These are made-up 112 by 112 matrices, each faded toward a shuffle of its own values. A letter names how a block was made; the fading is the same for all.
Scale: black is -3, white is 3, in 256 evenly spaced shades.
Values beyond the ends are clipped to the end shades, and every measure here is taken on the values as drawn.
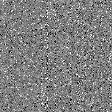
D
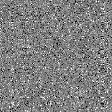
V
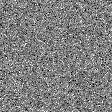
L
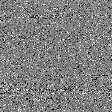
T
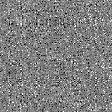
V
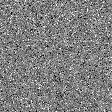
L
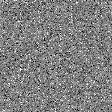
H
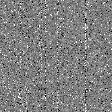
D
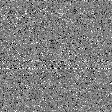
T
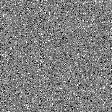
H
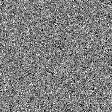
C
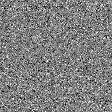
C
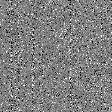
D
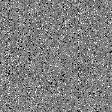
D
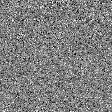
C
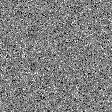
L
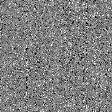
D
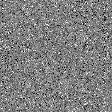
H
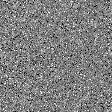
H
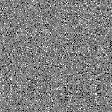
V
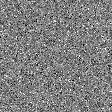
L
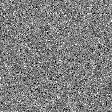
C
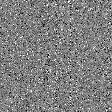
H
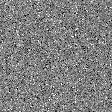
L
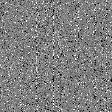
D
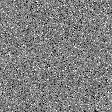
L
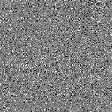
V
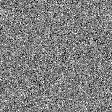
C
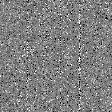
D
